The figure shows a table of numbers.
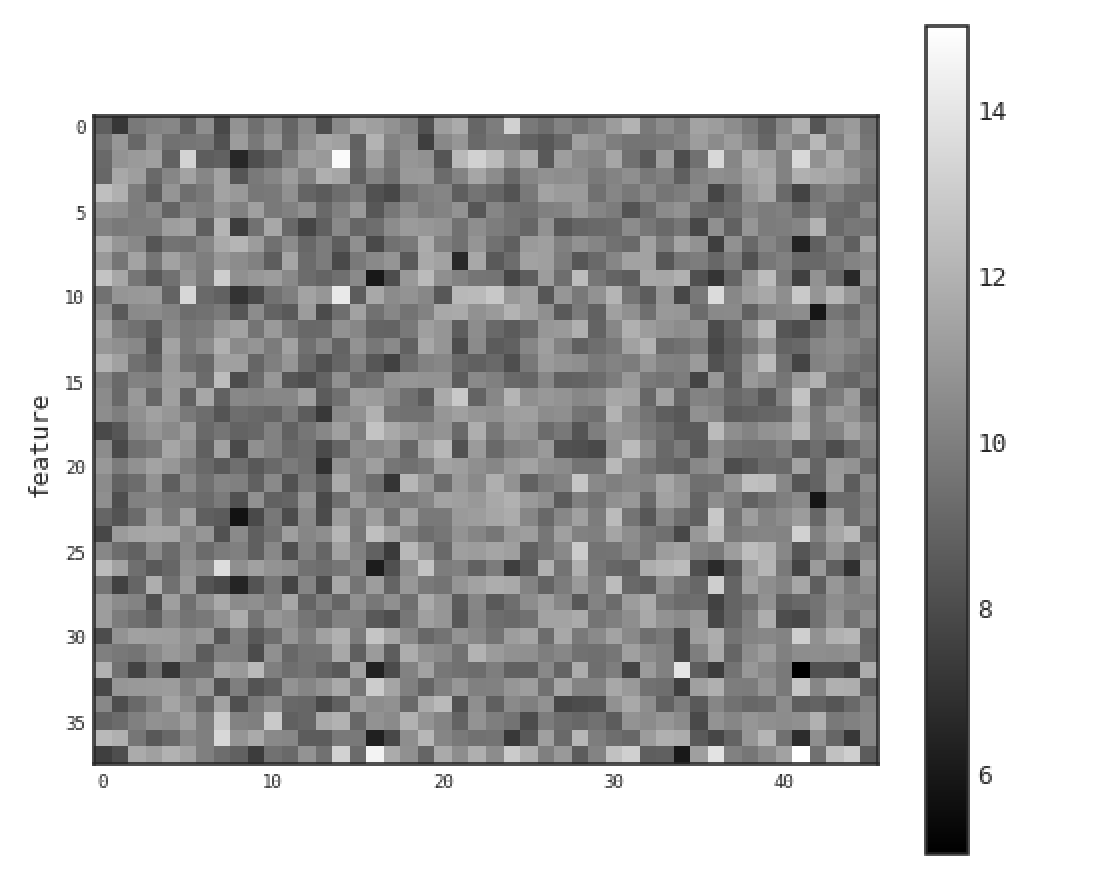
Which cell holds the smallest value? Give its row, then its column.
32, 41
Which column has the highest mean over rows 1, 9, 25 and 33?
28
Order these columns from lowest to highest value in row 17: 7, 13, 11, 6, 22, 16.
13, 7, 6, 11, 22, 16
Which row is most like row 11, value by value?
22
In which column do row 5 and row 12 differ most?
31
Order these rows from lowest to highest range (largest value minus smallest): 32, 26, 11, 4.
4, 11, 26, 32
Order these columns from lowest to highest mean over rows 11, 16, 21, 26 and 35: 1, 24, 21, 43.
1, 43, 24, 21
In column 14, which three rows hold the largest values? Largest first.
2, 10, 37
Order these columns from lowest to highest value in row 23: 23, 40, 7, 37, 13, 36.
13, 7, 37, 40, 23, 36
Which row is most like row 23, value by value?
27
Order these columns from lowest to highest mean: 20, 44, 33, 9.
9, 44, 33, 20
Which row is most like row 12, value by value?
29
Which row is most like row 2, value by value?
10
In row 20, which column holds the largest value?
30
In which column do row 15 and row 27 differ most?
7
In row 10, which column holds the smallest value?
8
